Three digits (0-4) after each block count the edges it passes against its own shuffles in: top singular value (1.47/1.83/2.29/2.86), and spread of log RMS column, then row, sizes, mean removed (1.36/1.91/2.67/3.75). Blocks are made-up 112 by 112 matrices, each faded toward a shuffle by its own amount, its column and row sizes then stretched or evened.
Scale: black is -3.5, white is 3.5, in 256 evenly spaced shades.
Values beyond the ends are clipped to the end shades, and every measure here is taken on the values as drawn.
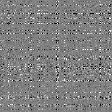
3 3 4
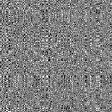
4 3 2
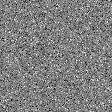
0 0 0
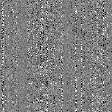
2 4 1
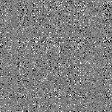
0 3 3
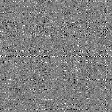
2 2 3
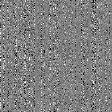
0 4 0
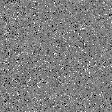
0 2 1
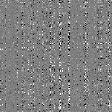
3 4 2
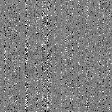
0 4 0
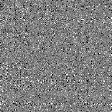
2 2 2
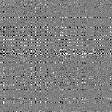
4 3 4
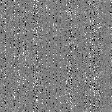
0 4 0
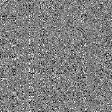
2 3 1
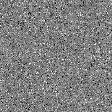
0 1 0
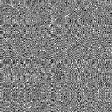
4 2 1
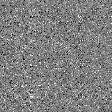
1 1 1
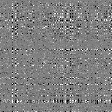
4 3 4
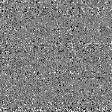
0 2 3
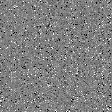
0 2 1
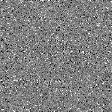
1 1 2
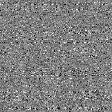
2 0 3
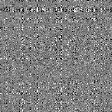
3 3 3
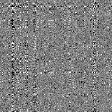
3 3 2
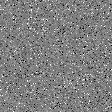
0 0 1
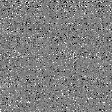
1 2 3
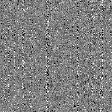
2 3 0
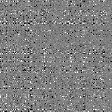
3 2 3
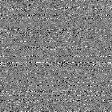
1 0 4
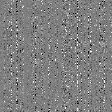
1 4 0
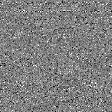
2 0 2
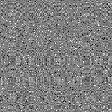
4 0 0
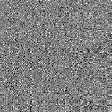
3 1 1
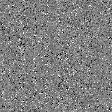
0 2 0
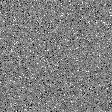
0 0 0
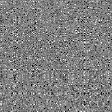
3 2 2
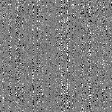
1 4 1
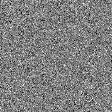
0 2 0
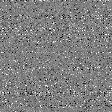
1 0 3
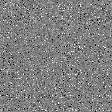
1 1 2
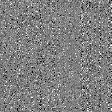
2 3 0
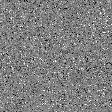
0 0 1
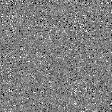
0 2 2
